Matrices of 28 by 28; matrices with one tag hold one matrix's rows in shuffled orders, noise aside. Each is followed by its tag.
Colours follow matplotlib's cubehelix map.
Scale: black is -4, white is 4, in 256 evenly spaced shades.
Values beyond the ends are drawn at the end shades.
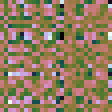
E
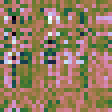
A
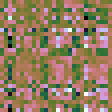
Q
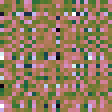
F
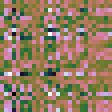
A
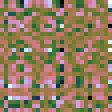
E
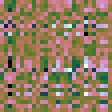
Q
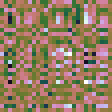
Q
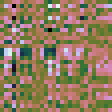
A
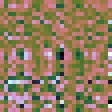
E
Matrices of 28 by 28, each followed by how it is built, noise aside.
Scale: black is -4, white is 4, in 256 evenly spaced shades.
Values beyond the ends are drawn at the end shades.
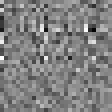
low rank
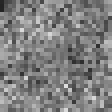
smooth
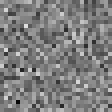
noise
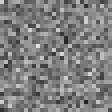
noise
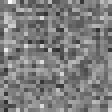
low rank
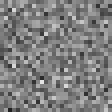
noise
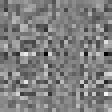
low rank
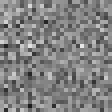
low rank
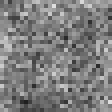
smooth
